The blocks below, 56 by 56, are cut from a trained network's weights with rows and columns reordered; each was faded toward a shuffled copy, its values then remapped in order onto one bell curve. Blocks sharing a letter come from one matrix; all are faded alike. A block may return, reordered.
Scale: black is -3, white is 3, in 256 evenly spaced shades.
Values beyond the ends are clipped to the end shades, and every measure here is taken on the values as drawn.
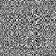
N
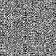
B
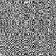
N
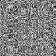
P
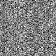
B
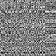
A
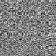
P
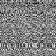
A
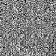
B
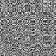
N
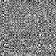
P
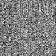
B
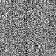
B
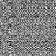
A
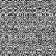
A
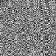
P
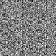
B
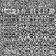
A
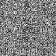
B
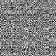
A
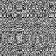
A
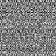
A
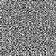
P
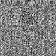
B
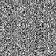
B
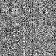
B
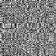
P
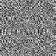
P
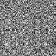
P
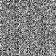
B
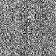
B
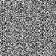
B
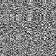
P
